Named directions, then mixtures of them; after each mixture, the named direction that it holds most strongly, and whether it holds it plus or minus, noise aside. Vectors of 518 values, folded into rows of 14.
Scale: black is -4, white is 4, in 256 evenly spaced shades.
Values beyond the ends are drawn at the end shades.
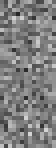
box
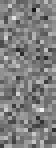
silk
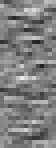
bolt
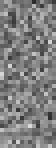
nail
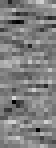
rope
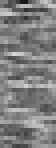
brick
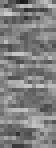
brick, plus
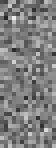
box, plus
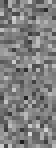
box, plus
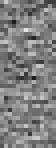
bolt, minus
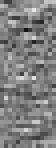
bolt, plus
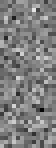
silk, minus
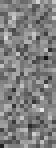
silk, plus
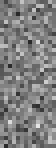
silk, minus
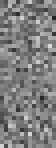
box, plus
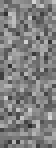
nail, minus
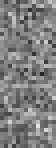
nail, minus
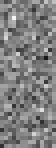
silk, plus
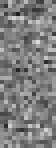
box, plus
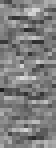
bolt, plus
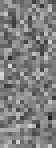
nail, plus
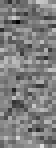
rope, plus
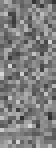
nail, plus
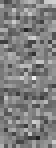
bolt, plus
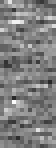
rope, minus
